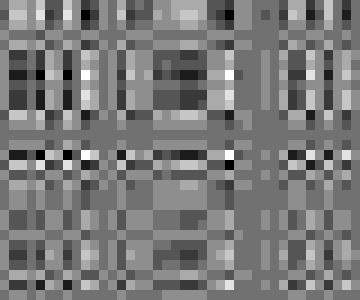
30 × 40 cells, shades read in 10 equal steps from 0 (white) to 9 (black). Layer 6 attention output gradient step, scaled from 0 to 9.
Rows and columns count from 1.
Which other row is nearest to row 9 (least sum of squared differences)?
23
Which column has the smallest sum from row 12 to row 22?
8
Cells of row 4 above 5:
1
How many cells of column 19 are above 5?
7
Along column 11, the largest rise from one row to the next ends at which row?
17
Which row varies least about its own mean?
14
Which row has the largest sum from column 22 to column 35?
2
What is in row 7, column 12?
5
